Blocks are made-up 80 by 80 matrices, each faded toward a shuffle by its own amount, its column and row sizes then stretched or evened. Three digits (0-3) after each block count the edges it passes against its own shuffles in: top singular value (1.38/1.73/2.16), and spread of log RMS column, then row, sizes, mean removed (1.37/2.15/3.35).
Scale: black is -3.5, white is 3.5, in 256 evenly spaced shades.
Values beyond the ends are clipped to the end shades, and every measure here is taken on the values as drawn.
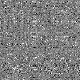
2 0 2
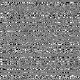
2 1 3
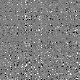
1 2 2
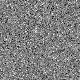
0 0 0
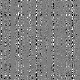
3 3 1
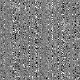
1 3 1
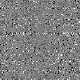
2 1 2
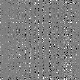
0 3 2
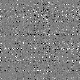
0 2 2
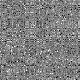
3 0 1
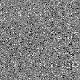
2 1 1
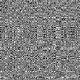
3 1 2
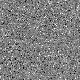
1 0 0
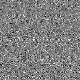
2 0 2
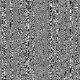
1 3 0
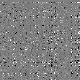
2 2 2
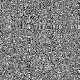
2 1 0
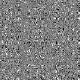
2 2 1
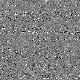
0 1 2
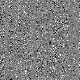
0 2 0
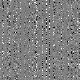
2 3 1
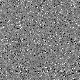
1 0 1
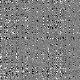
1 3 2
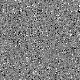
1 1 1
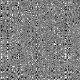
3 2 1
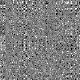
3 2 1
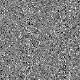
1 2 0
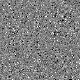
1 1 1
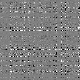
1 2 3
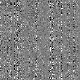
1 3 1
